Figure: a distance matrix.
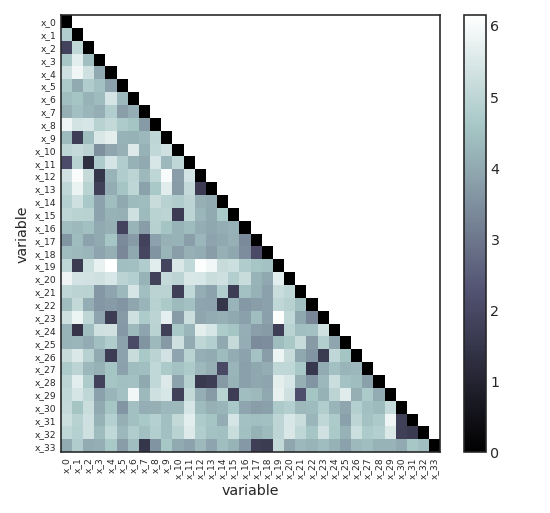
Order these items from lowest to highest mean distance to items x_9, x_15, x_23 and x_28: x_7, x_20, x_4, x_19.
x_4, x_7, x_19, x_20
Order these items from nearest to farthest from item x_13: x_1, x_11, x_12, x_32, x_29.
x_12, x_29, x_32, x_11, x_1
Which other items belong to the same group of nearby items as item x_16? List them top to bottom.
x_5
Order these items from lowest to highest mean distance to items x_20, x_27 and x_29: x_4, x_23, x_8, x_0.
x_8, x_23, x_4, x_0
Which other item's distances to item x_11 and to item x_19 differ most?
x_2
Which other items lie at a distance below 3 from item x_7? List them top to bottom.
x_17, x_18, x_33
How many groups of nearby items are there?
11
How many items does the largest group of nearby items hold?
4
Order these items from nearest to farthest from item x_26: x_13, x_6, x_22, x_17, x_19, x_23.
x_23, x_22, x_13, x_17, x_6, x_19
